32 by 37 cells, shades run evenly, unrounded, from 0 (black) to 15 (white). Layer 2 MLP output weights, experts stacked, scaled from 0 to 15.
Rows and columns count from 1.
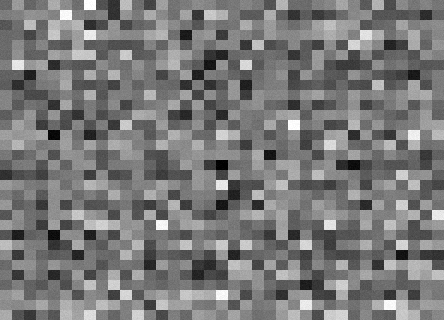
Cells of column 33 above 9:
5
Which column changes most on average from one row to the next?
8
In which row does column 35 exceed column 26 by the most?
14
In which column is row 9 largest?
32
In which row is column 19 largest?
30
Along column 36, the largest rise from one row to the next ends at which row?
27
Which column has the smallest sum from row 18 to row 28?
4
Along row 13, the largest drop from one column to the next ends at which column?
26
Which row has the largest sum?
31
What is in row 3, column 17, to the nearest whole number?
5
